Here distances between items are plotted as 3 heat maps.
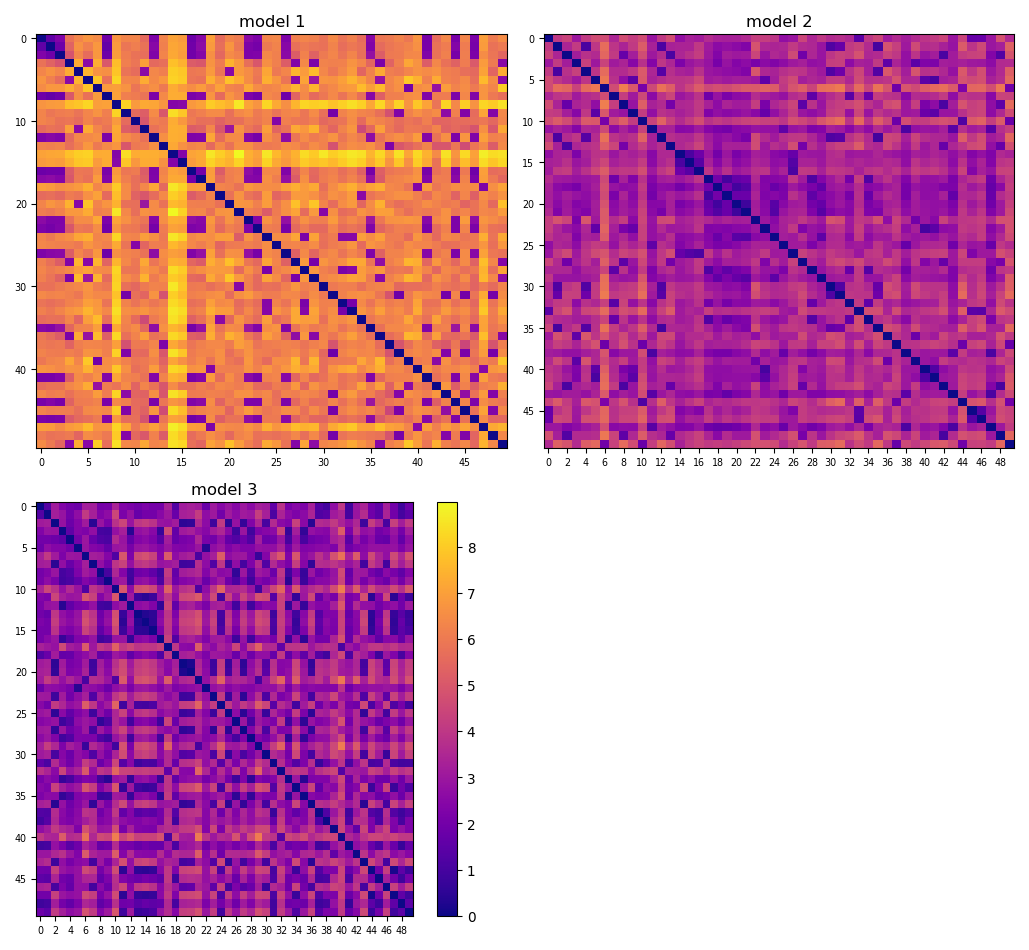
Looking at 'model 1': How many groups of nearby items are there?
12
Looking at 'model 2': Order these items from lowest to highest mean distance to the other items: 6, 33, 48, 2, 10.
2, 48, 33, 10, 6
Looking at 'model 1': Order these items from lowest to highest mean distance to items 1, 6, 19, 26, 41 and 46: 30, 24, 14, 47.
30, 24, 47, 14
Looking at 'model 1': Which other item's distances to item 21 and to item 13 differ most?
37
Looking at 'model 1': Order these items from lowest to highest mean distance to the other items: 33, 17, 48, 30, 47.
17, 48, 30, 33, 47
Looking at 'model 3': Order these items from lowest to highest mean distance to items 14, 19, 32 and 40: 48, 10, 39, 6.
48, 39, 6, 10
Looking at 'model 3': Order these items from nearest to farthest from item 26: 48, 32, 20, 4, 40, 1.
4, 48, 1, 20, 32, 40
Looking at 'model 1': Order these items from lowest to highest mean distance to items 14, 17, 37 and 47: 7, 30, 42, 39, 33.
7, 42, 39, 30, 33
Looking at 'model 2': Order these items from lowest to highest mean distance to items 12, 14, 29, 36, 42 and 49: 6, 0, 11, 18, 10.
18, 11, 0, 10, 6
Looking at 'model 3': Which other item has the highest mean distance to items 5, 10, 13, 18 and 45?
40
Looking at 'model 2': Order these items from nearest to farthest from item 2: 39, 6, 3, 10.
3, 39, 10, 6
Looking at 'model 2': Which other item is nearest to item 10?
44
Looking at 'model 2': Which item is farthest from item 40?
6
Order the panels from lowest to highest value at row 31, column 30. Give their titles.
model 2, model 3, model 1
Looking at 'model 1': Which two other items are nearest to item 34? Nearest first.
19, 11
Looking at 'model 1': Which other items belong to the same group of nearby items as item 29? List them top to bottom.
3, 5, 27, 36, 49
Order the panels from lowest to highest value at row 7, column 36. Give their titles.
model 3, model 2, model 1
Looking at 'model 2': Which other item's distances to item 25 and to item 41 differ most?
5
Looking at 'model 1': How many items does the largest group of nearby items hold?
14
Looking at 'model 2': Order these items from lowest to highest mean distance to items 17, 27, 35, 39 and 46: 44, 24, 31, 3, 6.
3, 24, 31, 44, 6
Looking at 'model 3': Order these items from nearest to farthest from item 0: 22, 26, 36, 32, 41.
41, 22, 26, 36, 32
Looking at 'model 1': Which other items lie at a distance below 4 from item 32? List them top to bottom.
24, 28, 33
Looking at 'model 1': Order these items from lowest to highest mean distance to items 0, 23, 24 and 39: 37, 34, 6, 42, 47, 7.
7, 42, 6, 37, 34, 47
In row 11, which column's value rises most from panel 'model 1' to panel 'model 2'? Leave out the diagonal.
4
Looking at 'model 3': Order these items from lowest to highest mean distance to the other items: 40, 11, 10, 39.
11, 39, 10, 40
